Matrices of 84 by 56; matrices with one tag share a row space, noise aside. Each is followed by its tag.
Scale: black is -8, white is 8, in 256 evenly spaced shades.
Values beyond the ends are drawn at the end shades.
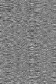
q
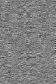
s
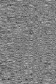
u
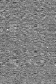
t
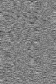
q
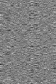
q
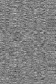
t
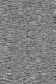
s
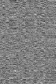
t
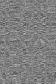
t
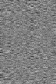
q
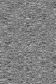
s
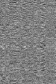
t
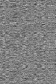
t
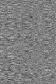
u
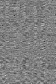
t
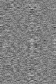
q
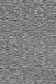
t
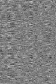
u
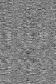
s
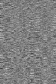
q
